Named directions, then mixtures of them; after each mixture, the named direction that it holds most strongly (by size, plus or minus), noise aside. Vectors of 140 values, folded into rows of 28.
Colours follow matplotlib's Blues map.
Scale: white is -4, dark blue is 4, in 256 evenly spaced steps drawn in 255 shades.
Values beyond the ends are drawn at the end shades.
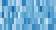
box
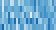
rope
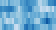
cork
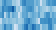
cork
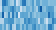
box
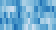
cork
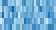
box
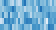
box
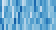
box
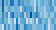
rope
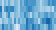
cork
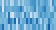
rope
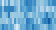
cork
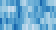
cork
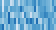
rope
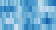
cork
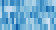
cork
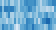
cork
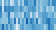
rope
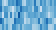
box
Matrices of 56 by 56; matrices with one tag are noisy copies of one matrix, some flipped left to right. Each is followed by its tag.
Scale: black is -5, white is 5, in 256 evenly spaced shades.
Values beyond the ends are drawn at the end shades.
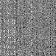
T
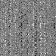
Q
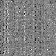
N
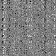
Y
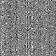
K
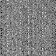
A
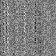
N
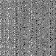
T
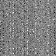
A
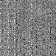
T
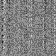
Y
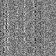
N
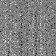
Q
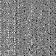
T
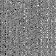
T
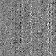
N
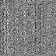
N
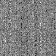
Q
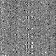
K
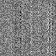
N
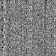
Y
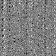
Y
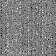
A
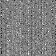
A
